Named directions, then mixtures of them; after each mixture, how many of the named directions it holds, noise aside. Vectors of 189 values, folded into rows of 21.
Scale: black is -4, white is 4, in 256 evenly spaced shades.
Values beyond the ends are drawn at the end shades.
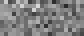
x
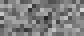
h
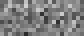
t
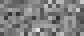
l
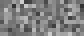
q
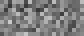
one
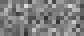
four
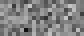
three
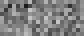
three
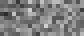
three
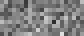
two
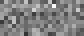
three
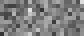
four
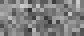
three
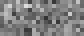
four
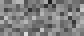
three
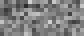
three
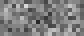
three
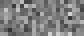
one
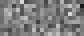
one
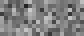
four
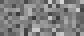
two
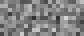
two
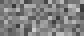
two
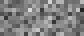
two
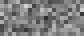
one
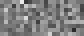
one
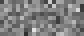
four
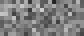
three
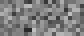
four
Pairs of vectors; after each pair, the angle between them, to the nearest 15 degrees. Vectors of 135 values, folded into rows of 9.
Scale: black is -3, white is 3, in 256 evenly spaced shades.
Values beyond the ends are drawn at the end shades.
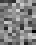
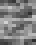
60 degrees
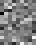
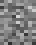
90 degrees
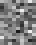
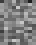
135 degrees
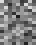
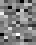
75 degrees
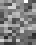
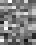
45 degrees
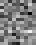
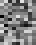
45 degrees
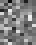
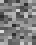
105 degrees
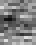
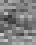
30 degrees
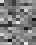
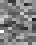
60 degrees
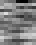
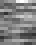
165 degrees
